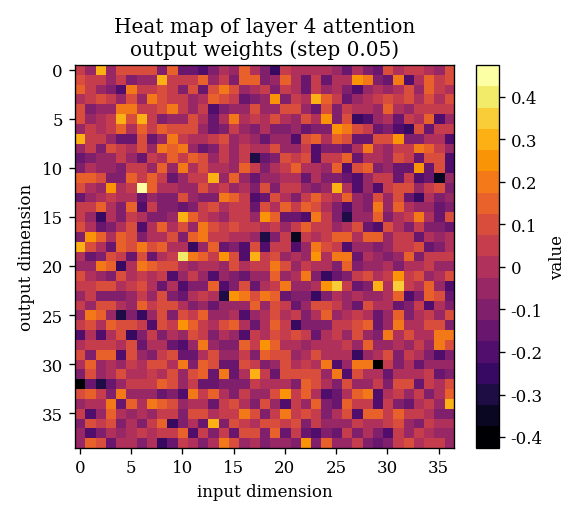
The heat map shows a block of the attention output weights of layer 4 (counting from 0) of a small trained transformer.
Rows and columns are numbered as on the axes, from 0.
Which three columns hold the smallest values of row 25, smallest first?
4, 6, 16
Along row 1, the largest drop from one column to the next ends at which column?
32
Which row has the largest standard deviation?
22
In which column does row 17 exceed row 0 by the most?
12
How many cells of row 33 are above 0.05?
11
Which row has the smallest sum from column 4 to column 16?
25
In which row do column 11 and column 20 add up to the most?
33
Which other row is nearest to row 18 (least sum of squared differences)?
24
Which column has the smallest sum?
29
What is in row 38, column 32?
0.1
